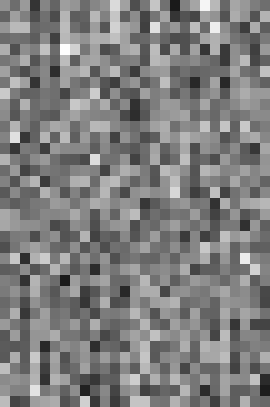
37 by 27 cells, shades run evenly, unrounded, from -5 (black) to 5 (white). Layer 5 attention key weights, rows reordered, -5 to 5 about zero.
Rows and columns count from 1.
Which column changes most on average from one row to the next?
2
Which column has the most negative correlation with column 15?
7
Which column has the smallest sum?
3
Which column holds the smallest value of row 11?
14
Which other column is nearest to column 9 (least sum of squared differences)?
27
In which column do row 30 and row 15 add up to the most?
10
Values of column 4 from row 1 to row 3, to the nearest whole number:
-3 -2 -1
